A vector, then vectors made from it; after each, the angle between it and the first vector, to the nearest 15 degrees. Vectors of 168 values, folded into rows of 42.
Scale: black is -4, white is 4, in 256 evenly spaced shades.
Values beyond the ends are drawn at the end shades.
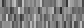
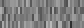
60 degrees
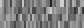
90 degrees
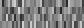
15 degrees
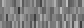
150 degrees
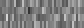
60 degrees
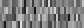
105 degrees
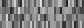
30 degrees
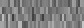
105 degrees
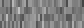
45 degrees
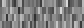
165 degrees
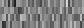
135 degrees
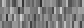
165 degrees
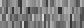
60 degrees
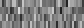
15 degrees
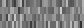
150 degrees
